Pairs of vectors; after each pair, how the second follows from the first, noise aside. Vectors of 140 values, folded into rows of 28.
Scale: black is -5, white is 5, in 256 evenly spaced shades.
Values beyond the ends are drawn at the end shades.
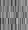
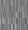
negated, shrunk.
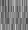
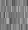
negated, partly zeroed.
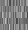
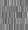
negated, shrunk.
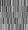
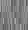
negated, shrunk.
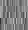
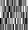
scaled up.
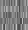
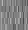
wrapped around, partly zeroed.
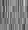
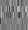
wrapped around, negated, partly zeroed.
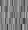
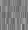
negated, shrunk.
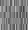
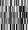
scaled up.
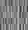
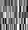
scaled up.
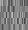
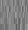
reversed, shrunk.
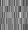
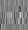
partly zeroed.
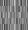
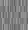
negated, shrunk.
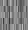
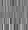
wrapped around, negated, partly zeroed.
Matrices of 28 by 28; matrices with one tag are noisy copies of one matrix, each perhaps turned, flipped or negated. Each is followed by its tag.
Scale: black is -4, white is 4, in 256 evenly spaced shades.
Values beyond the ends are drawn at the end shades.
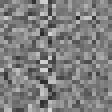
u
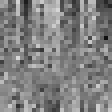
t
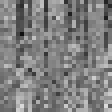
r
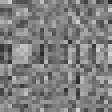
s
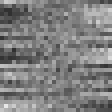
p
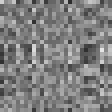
s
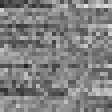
r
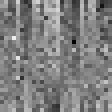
t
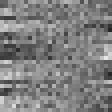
t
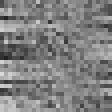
t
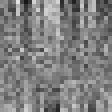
t
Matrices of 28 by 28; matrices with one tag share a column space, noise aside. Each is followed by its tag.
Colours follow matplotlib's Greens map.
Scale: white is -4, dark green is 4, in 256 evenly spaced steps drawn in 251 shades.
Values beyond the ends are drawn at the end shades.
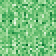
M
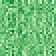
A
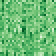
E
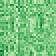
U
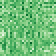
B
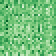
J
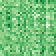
U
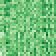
E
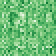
M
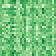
J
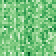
E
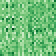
E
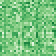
B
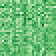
U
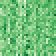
J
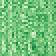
B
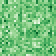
M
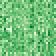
E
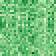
U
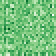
J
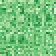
A
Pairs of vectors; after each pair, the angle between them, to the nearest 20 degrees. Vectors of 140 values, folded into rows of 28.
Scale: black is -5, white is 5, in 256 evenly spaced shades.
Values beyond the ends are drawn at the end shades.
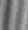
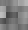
60 degrees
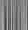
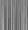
20 degrees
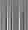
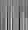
160 degrees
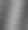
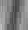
160 degrees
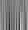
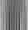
40 degrees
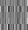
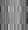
140 degrees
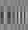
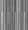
100 degrees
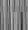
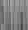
40 degrees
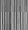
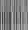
20 degrees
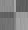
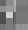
80 degrees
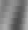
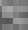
100 degrees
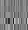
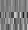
120 degrees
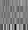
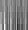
100 degrees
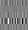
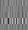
160 degrees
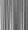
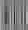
60 degrees
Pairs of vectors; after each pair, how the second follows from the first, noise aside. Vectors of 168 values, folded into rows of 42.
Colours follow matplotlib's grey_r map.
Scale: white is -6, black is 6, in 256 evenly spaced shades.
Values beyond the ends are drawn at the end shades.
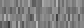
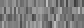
reversed.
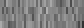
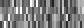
wrapped around, negated, scaled up.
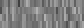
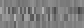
wrapped around, negated, partly zeroed.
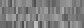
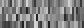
scaled up.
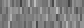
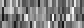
reversed, scaled up.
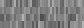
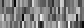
negated, scaled up.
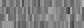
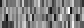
negated, scaled up.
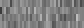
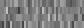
reversed.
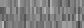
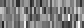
negated, scaled up.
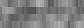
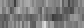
reversed.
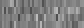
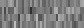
copied.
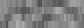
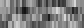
scaled up.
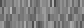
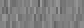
wrapped around, shrunk.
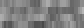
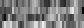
negated, scaled up.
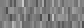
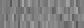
wrapped around, shrunk.
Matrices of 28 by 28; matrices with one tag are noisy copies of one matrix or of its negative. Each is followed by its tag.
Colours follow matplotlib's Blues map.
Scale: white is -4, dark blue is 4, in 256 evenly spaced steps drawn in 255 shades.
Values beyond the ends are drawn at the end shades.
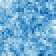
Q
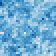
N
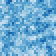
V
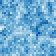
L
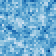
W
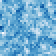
L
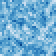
W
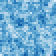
W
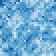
N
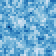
W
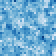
W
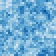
Q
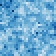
Q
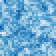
L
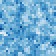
L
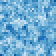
W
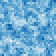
W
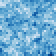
N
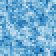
W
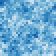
N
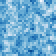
V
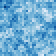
Q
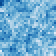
N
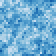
N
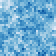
Q
